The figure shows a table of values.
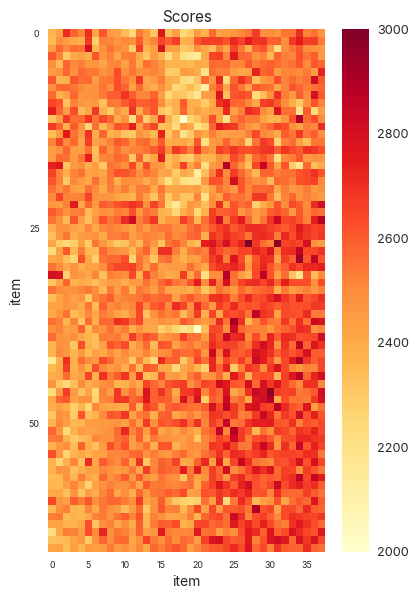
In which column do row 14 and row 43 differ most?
31
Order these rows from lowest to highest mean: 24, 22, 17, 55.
17, 22, 55, 24
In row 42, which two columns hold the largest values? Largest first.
34, 28
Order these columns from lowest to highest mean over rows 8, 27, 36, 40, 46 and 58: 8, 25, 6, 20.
6, 20, 8, 25
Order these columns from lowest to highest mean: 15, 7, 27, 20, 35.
20, 7, 15, 27, 35
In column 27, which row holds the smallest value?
14
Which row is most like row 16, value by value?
2
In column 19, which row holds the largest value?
46
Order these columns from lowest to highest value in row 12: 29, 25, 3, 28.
28, 29, 3, 25
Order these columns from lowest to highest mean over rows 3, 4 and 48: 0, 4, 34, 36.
4, 0, 36, 34
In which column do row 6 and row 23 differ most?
24
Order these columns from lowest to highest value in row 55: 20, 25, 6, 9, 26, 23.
6, 9, 20, 25, 23, 26
